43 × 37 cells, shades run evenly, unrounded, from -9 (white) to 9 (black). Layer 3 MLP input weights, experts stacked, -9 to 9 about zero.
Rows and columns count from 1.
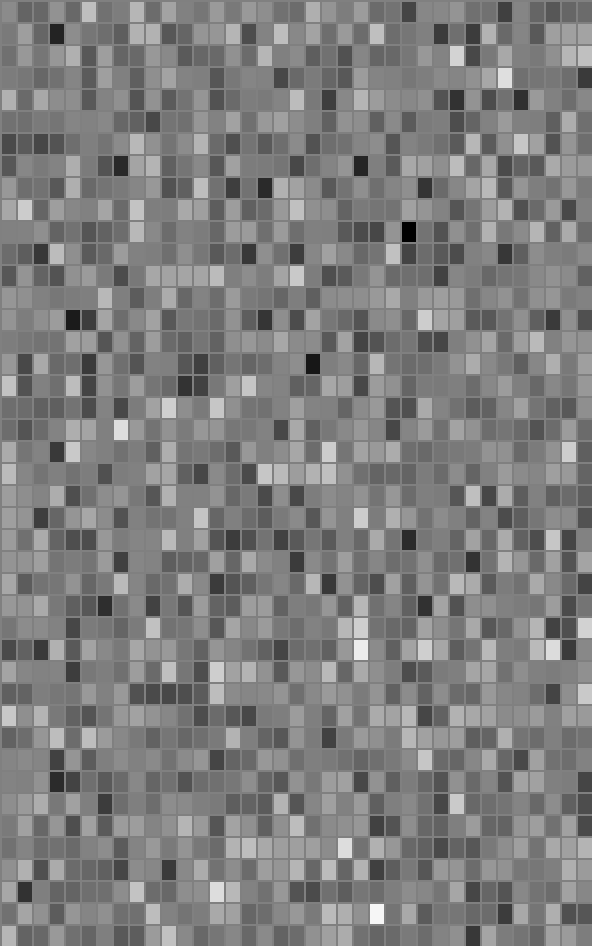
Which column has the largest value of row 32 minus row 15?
27
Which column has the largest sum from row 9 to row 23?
26
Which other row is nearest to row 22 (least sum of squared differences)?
43
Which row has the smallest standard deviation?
14
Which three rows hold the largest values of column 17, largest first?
9, 15, 23
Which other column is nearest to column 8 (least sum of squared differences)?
30
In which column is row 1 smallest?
6
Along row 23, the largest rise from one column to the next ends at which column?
31
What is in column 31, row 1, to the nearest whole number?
1
